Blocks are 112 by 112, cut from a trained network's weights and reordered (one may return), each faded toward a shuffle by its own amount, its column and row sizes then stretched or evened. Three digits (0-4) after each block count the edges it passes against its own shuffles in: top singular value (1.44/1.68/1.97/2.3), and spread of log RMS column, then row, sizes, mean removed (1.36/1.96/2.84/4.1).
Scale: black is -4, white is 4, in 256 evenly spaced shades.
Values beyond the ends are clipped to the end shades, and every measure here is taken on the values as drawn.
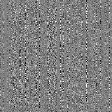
3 4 1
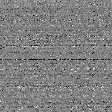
3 1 3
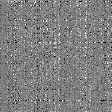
2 3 2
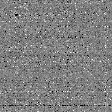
1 1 2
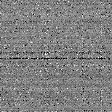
3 1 2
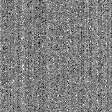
2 2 0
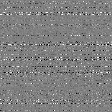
1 0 4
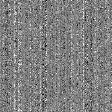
3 3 0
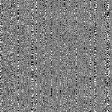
3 4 0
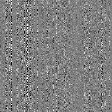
3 4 0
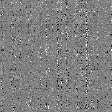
1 3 1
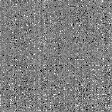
1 2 2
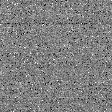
0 0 1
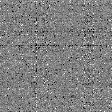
1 2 1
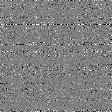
2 1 3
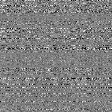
3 0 4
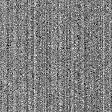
4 1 1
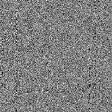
2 2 0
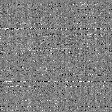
1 0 3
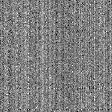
4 2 1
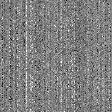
4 3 1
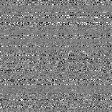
3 1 4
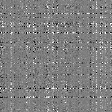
3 3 3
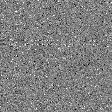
0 0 1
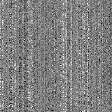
4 3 1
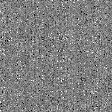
0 2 1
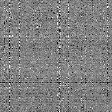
3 3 1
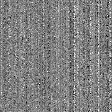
4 3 0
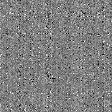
1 2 2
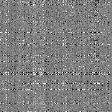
3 2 3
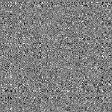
3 2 3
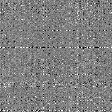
2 2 3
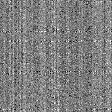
4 1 2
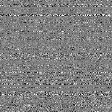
3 1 4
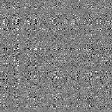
3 3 3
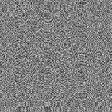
4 1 2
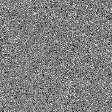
0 2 0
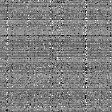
4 3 1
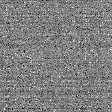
1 1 0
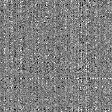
3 2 2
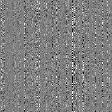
4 4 1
